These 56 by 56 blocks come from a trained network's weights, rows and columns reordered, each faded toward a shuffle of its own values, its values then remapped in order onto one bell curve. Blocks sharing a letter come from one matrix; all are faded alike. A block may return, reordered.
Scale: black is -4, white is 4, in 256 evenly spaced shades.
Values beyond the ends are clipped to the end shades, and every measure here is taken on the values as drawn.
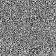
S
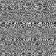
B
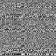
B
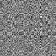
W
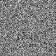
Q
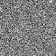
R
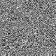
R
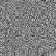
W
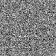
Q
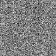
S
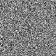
R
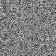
Q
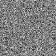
R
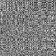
W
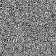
R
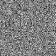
R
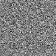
R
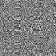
W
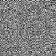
W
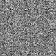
S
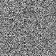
R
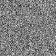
R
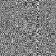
W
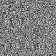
Q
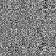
W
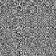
W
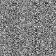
Q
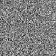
Q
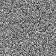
R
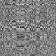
B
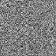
R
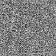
Q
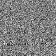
S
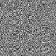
W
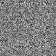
Q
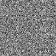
R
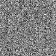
S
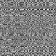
B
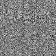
S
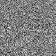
R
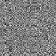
W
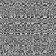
B
